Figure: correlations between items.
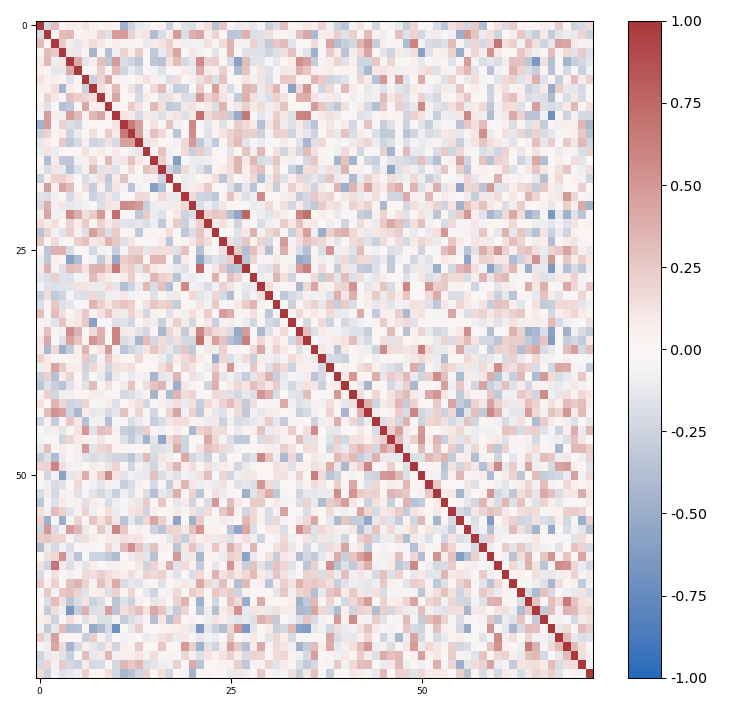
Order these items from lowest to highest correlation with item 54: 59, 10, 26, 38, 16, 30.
30, 10, 16, 26, 38, 59
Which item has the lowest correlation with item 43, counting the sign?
55
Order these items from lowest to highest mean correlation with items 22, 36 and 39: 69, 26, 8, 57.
26, 57, 69, 8
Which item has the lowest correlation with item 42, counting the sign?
56
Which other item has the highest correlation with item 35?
21
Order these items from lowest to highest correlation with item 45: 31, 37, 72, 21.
37, 31, 21, 72
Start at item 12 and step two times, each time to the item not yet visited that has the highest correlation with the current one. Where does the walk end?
20
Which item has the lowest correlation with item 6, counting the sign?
44
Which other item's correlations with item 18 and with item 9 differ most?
15
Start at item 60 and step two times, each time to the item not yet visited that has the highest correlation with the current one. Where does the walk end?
49
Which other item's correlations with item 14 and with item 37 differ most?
53
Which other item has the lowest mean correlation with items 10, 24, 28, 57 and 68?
67
